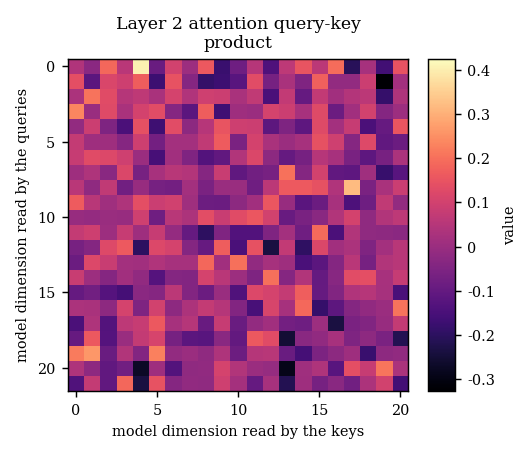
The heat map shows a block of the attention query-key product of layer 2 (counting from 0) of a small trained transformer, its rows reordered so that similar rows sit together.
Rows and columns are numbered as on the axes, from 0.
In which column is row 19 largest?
1
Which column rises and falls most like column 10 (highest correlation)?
8
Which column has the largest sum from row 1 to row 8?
15
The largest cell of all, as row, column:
0, 4
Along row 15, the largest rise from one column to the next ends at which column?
11
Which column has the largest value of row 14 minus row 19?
18
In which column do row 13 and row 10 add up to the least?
14
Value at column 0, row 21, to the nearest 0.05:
-0.15
